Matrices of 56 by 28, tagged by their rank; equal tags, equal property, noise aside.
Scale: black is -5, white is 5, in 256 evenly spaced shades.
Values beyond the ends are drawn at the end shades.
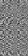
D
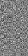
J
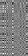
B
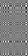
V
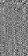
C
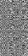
J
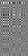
V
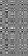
B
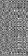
C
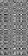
B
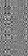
B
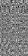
J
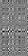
B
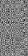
C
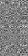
J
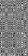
D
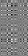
V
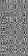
D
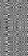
B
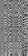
D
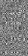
J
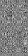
J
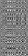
D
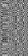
D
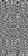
C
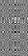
B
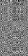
C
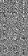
J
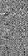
J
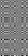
V
